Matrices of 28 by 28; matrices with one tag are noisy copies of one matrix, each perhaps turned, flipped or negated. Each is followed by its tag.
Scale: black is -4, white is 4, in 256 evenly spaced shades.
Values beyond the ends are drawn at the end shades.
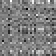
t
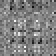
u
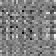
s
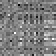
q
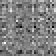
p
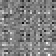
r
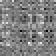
u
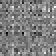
r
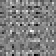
s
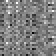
r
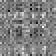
u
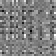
s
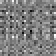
s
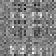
u
